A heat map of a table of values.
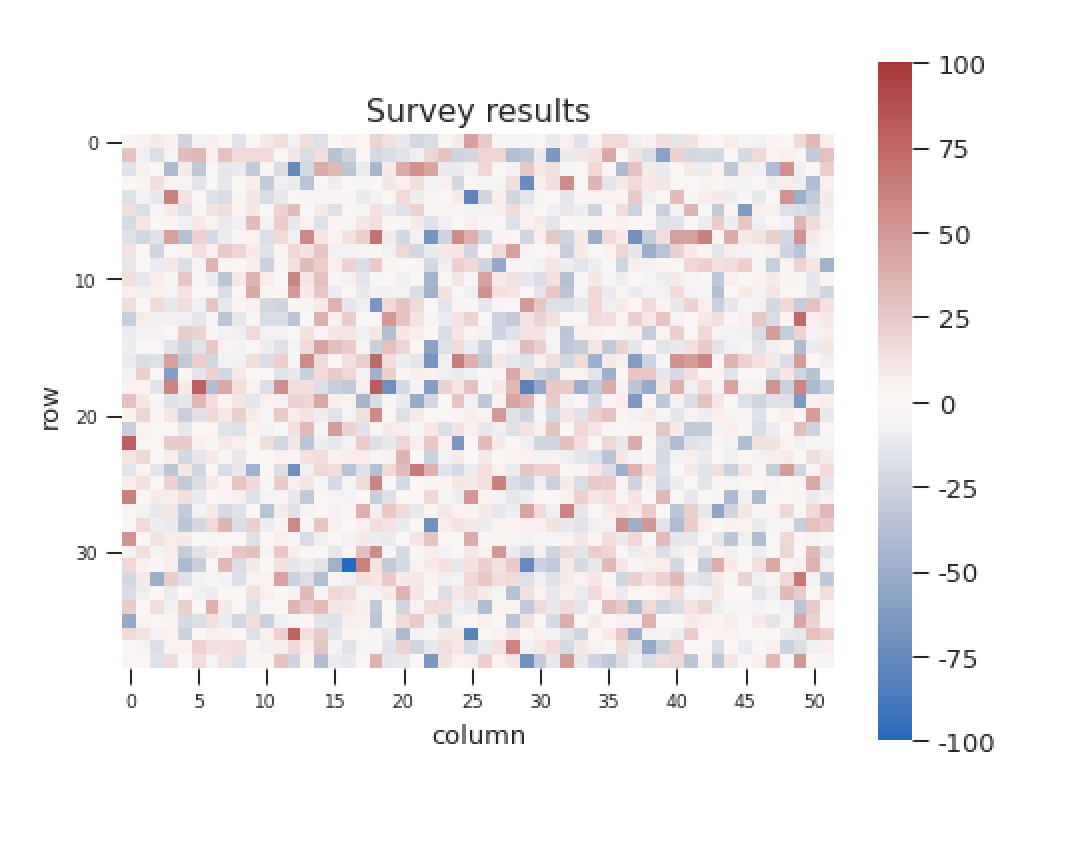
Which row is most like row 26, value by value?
29
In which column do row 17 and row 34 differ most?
35
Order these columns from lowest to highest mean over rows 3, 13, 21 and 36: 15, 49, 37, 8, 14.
8, 37, 15, 14, 49
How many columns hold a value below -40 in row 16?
3
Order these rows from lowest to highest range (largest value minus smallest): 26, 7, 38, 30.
30, 26, 38, 7
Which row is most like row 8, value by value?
37
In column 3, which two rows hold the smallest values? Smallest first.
17, 2
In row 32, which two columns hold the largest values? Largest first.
49, 11
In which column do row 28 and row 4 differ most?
25
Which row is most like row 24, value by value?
2
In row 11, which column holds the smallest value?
22
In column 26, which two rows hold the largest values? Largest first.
11, 10
